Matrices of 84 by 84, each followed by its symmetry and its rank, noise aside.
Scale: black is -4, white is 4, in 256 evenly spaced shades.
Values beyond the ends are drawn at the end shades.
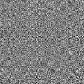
antisymmetric, rank eight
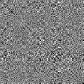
symmetric, rank eight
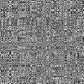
antisymmetric, rank six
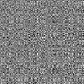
no symmetry, rank eight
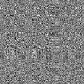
antisymmetric, rank eight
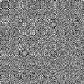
symmetric, rank eight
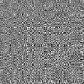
symmetric, rank six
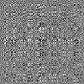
no symmetry, rank four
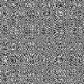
antisymmetric, rank eight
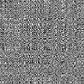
no symmetry, rank eight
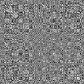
symmetric, rank eight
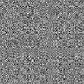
no symmetry, rank eight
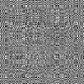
antisymmetric, rank four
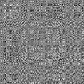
symmetric, rank six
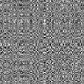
no symmetry, rank four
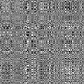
no symmetry, rank four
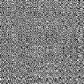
antisymmetric, rank eight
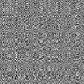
no symmetry, rank six
